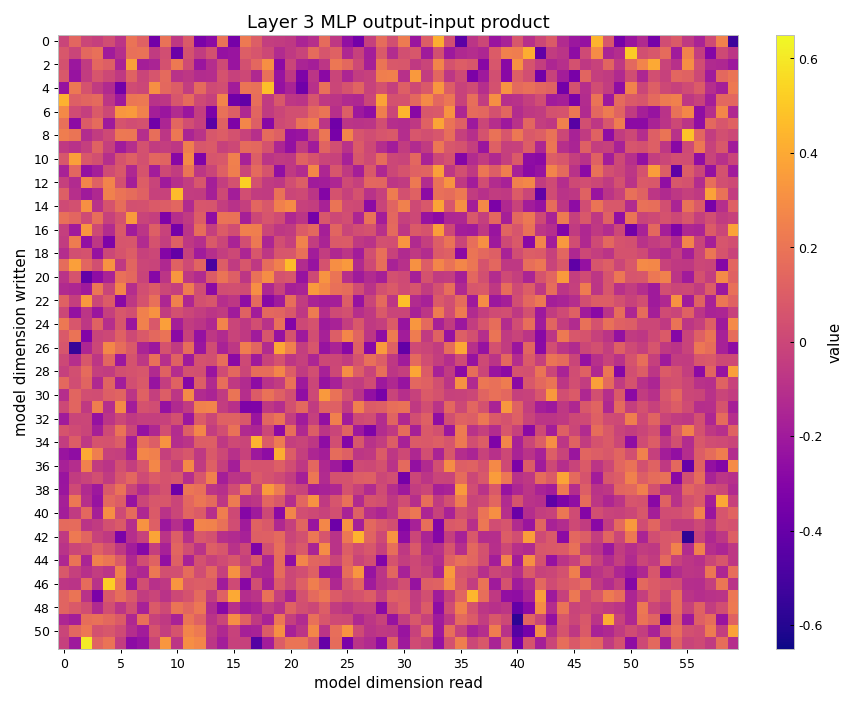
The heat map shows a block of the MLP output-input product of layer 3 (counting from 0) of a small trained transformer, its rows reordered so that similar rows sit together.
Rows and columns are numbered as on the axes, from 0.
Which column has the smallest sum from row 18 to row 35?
21
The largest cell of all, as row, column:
51, 2
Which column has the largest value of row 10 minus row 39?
43
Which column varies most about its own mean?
33
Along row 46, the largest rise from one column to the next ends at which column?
4
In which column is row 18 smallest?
10
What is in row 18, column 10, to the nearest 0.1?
-0.4
